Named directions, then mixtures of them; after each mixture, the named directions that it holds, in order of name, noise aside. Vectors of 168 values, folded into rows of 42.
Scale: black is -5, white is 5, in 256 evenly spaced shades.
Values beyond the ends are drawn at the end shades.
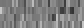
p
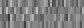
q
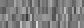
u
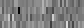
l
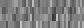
p, u.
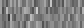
q, u.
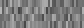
l, q.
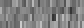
p, u.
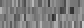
p.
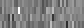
l.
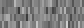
l, u.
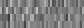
q.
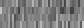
l, p.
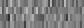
q.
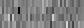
l.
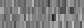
l, p.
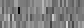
l.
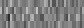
q.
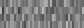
l, q.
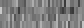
l, p.
